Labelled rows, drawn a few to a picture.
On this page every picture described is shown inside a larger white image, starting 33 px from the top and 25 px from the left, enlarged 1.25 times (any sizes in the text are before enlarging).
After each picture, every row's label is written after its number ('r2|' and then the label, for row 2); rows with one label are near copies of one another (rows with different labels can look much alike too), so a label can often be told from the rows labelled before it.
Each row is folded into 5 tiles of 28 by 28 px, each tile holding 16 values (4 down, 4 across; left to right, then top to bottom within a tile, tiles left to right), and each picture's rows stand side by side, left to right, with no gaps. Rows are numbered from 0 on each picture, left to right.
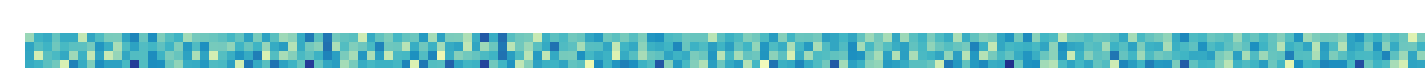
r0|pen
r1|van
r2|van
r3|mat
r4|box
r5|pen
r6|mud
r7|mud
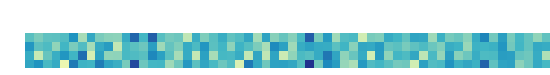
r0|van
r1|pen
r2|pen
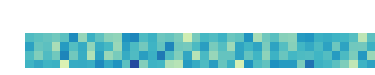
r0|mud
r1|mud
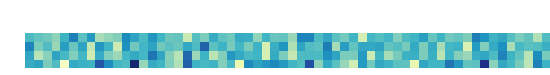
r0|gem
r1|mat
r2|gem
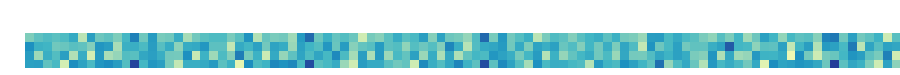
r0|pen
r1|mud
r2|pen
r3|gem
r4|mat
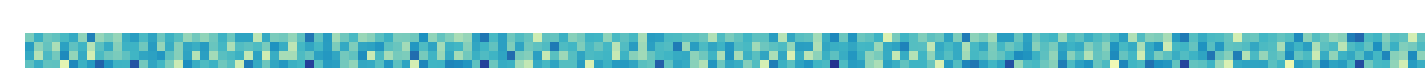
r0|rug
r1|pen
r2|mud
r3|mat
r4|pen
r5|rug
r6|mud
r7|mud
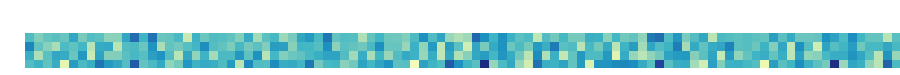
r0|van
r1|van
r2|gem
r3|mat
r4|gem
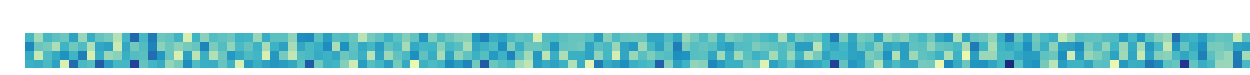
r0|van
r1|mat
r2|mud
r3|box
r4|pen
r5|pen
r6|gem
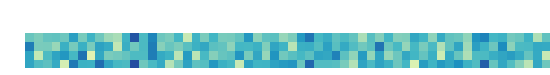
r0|van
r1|mud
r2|mat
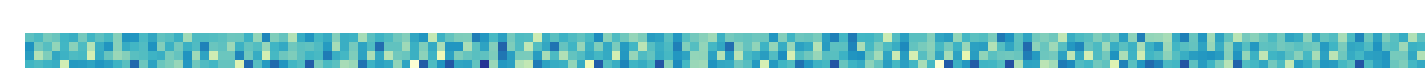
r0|mat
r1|rug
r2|box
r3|box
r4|van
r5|box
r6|rug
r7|pen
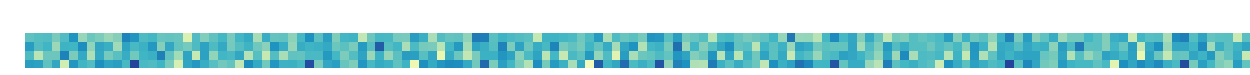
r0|mud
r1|pen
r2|mat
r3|box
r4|rug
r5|pen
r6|mat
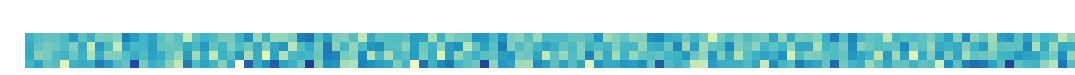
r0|gem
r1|box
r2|box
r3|mud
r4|van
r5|rug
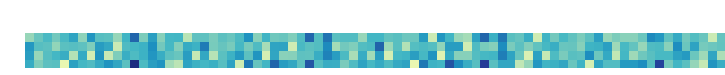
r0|pen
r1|van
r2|van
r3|mud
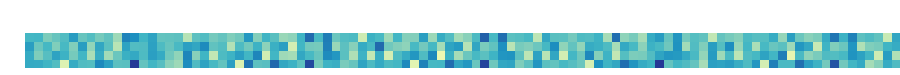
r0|gem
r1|van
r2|van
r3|rug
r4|van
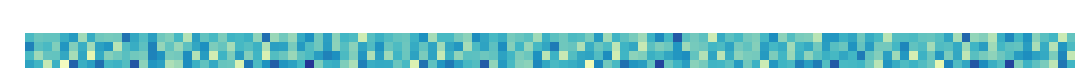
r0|box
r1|rug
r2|box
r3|van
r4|mud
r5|rug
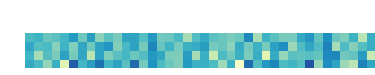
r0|box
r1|box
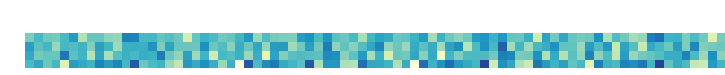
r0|mud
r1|box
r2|box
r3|mud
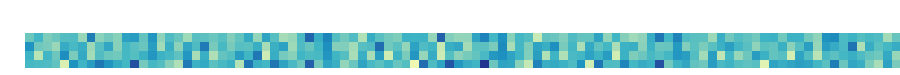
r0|rug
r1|van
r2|rug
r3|van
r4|mat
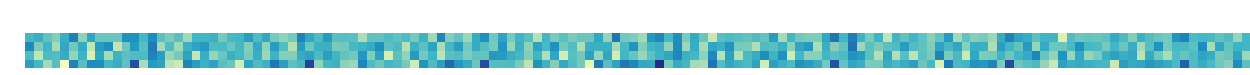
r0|box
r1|gem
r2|rug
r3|rug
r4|van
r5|mud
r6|mat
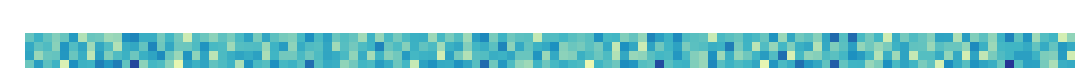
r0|mud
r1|van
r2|mat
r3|gem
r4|van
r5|pen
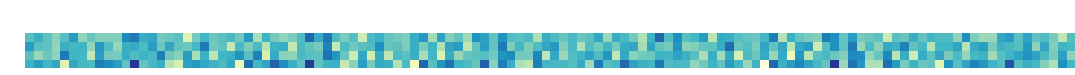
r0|mud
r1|van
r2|box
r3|van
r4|box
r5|rug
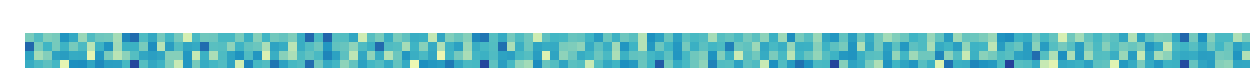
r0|mat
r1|van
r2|mat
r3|gem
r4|rug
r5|mud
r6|pen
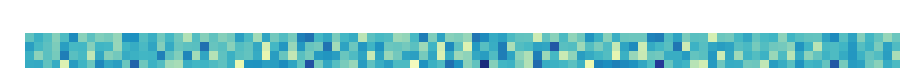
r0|mud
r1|mat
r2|gem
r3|mat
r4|pen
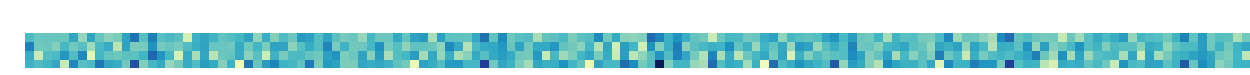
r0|van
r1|box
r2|pen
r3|gem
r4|box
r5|mud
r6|pen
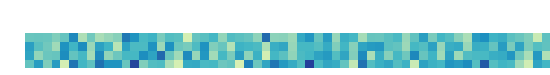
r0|mud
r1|rug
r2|mud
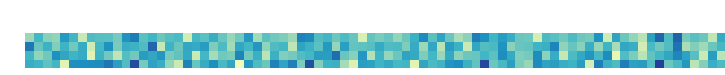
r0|mat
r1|mud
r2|gem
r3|van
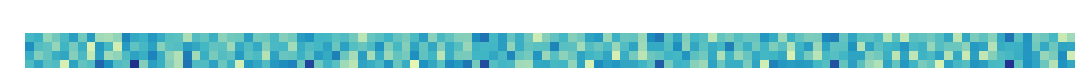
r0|gem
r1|mud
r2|mud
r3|mat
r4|mat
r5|pen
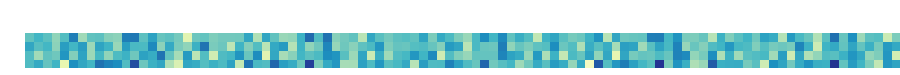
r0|mud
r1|van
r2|van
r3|box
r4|pen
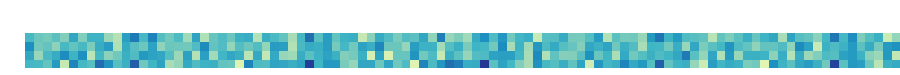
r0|van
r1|pen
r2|rug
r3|mud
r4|pen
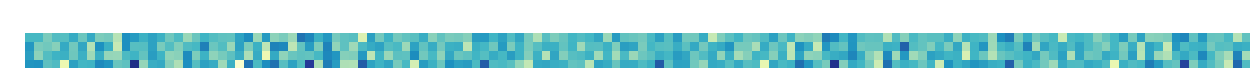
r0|gem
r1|box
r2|mud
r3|pen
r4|gem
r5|mat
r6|gem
